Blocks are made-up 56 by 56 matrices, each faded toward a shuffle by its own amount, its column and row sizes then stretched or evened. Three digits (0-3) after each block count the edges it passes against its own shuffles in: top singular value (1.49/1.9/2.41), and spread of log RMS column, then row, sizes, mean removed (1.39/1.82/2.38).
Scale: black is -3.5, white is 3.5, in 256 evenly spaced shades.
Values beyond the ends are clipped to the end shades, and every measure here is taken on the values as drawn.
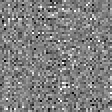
2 1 1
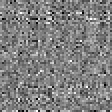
2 1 3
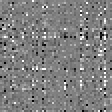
2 3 2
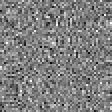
2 0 0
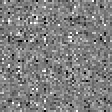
1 2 2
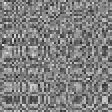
3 1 1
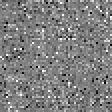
1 0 0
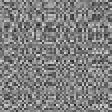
3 0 3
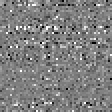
1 0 3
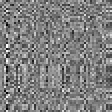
3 3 0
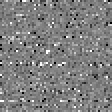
0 0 3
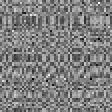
3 2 0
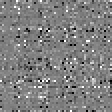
1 2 3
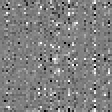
1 3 2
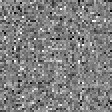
1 2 1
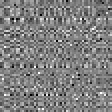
3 0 3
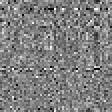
2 1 2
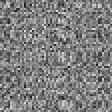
3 2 0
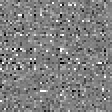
1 2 2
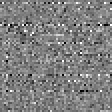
1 0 3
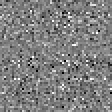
1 1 2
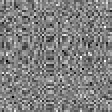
3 0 0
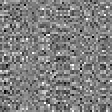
3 2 0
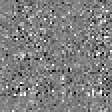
1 2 2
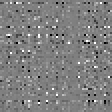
1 3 3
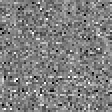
0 0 2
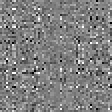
2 3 2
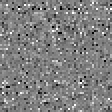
0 1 2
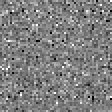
0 0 2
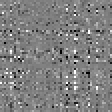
2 3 3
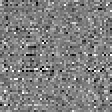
2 1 3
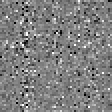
1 3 1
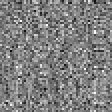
2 2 1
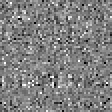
1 0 2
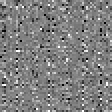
2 3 1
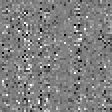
1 3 0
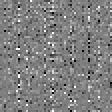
2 3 0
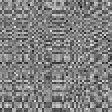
3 0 3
